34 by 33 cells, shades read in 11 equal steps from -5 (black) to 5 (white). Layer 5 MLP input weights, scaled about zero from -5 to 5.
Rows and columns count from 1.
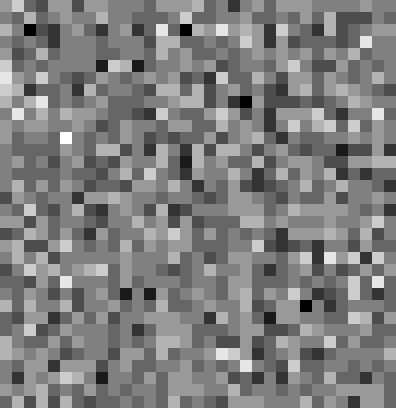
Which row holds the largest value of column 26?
22
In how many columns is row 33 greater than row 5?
13
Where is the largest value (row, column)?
12, 6
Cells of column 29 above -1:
19
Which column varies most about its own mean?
3
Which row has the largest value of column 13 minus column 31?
15
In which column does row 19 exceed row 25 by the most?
32
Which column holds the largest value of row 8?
1
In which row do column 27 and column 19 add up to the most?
10
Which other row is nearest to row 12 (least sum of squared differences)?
24
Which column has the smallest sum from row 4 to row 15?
23
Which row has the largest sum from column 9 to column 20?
30
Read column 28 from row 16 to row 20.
0 1 1 1 2
